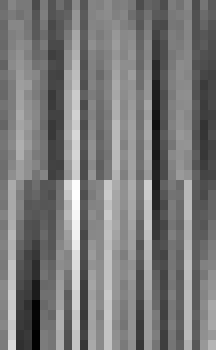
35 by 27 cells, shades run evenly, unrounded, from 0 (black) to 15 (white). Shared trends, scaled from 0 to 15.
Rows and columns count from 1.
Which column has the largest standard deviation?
5
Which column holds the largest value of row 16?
10
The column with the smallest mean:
20
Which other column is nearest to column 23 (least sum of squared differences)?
22
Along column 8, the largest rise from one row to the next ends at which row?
19
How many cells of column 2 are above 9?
17
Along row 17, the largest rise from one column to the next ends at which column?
9
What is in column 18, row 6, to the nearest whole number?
6
